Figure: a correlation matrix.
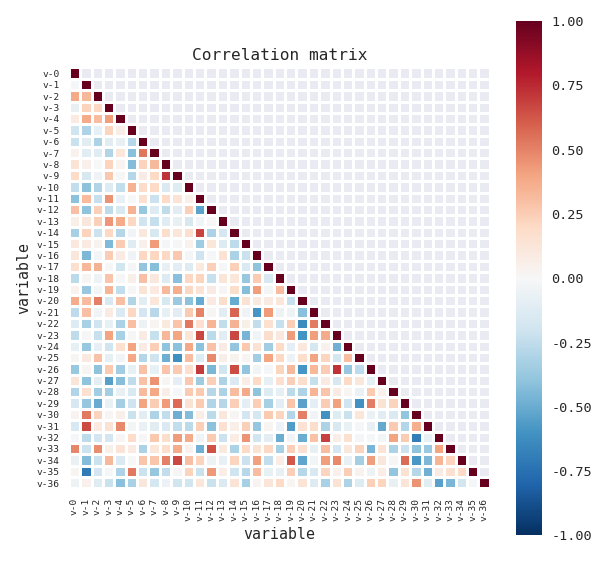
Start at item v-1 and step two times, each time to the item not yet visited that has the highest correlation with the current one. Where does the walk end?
v-4
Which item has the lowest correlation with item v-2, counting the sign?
v-29
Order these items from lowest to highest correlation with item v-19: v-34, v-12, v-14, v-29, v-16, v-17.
v-17, v-12, v-14, v-29, v-16, v-34
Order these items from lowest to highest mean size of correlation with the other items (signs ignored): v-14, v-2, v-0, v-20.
v-0, v-2, v-14, v-20
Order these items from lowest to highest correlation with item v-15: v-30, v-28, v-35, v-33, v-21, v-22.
v-35, v-30, v-21, v-22, v-33, v-28
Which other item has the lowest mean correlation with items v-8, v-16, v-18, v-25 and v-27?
v-31
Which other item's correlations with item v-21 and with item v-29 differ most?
v-25
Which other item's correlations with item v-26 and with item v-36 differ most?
v-20
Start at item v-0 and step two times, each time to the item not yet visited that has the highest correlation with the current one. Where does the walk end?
v-12
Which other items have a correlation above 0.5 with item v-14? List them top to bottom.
v-11, v-21, v-23, v-26
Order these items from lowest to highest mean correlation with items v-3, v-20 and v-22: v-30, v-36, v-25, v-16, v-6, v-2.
v-36, v-6, v-30, v-16, v-25, v-2
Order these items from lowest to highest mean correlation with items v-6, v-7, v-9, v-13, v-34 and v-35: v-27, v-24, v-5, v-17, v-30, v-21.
v-30, v-17, v-21, v-5, v-24, v-27
